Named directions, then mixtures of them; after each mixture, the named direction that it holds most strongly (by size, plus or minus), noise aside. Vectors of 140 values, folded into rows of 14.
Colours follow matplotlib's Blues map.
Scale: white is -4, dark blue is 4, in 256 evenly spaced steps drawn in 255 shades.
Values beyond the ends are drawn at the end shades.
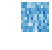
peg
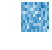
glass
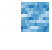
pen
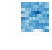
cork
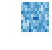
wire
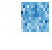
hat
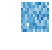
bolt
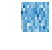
hat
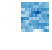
cork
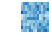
wire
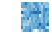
cork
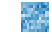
pen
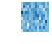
hat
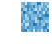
bolt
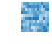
pen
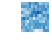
cork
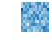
bolt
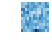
cork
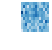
hat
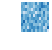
glass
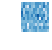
hat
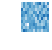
bolt
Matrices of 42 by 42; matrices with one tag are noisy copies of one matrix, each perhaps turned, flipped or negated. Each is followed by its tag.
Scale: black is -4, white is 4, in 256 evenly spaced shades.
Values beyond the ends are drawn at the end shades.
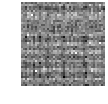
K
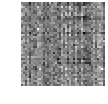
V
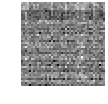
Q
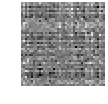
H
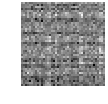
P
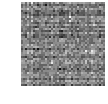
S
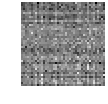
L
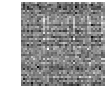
V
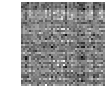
Q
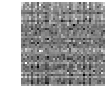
L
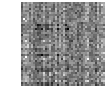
V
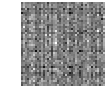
S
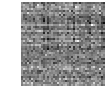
V
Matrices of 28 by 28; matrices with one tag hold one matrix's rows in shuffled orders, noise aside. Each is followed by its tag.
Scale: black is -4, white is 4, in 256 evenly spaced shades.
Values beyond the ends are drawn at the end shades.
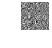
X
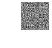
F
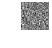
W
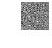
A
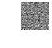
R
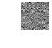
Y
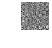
W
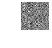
X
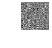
A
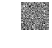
Y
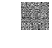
R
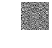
W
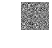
X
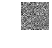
A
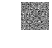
R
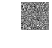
A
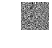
X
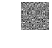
Y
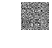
R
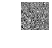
A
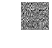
F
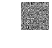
F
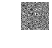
X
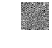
Y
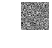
A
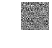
F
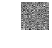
Y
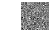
A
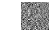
X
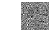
F
